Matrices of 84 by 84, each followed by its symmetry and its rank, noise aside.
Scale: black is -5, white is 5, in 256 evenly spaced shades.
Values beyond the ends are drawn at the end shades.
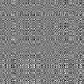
no symmetry, rank three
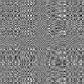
no symmetry, rank three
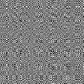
no symmetry, rank three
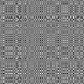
no symmetry, rank two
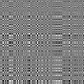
no symmetry, rank one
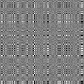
no symmetry, rank one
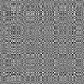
antisymmetric, rank two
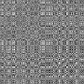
symmetric, rank three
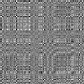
symmetric, rank three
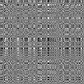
no symmetry, rank two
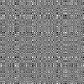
antisymmetric, rank two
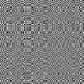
symmetric, rank two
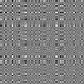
symmetric, rank one
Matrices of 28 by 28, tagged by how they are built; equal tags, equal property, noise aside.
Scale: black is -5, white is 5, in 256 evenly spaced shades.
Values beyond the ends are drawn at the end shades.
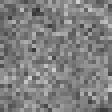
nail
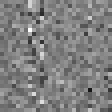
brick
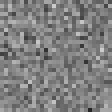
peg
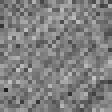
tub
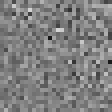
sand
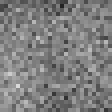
nail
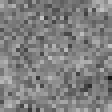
nail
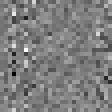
brick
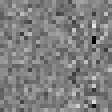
brick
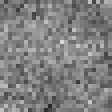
nail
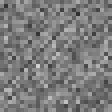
tub
